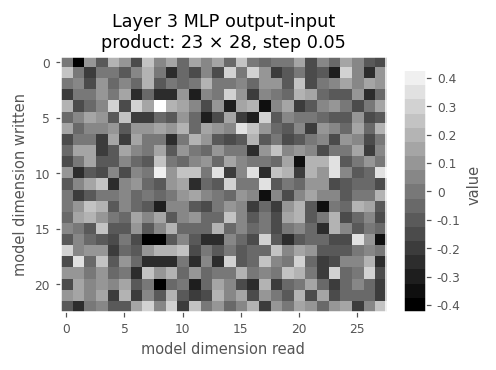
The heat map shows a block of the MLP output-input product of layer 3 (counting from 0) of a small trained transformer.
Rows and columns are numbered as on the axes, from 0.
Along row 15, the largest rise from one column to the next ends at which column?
23
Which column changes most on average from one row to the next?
8
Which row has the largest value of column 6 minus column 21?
4
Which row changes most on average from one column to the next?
10
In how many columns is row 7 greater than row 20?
12
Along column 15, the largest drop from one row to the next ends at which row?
7
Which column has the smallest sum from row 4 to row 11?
20
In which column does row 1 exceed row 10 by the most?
14
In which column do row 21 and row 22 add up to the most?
9
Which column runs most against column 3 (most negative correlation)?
11
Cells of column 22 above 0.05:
5
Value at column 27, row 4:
0.15
